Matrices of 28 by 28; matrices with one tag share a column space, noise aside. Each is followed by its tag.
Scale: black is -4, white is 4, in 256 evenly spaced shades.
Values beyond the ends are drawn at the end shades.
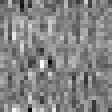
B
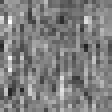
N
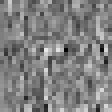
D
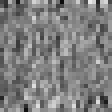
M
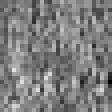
N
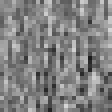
N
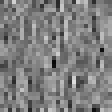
B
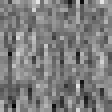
M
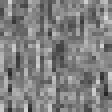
N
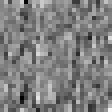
M
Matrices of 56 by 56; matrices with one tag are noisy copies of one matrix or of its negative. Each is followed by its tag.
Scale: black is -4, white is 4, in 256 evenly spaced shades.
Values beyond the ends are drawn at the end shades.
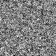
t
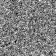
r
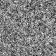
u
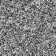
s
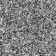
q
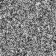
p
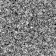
r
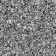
s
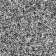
u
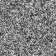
u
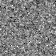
s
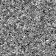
s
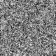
p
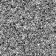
s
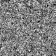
t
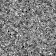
r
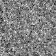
q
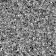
t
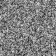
p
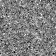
q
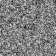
s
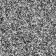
q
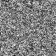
t
